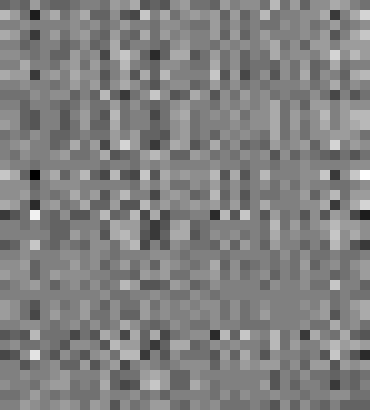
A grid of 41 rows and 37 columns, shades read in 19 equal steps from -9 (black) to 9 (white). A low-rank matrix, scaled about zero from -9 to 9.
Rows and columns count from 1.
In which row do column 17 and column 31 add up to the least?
34
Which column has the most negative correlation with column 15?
14
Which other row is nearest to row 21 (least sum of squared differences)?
2
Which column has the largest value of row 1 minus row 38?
28
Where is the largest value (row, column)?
18, 37
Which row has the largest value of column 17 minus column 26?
8
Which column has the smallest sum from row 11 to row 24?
16
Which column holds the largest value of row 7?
13
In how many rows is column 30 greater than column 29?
14
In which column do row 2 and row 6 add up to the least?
4
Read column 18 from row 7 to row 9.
1 0 1
